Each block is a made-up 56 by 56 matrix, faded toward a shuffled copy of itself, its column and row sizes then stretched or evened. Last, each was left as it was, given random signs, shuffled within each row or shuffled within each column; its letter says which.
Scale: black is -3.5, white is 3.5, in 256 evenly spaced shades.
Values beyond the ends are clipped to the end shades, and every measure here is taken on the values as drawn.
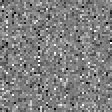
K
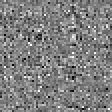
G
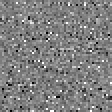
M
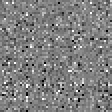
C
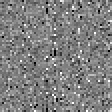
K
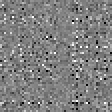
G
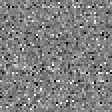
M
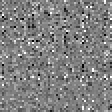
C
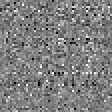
G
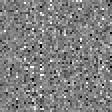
K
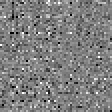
C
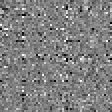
G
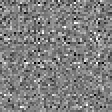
G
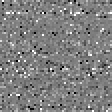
M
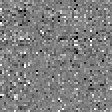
G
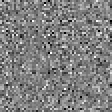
G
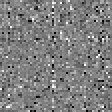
C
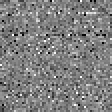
M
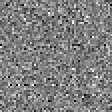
M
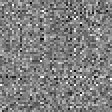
G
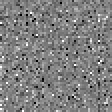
K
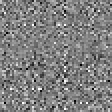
G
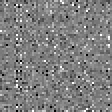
G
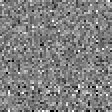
C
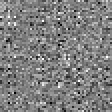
G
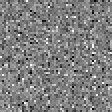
K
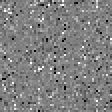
K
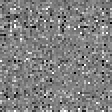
C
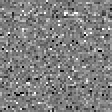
M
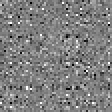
G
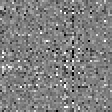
C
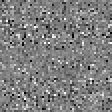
C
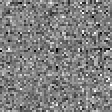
C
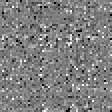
C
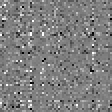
G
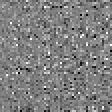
G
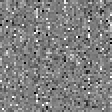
K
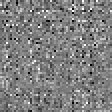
G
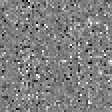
K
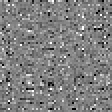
G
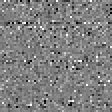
M
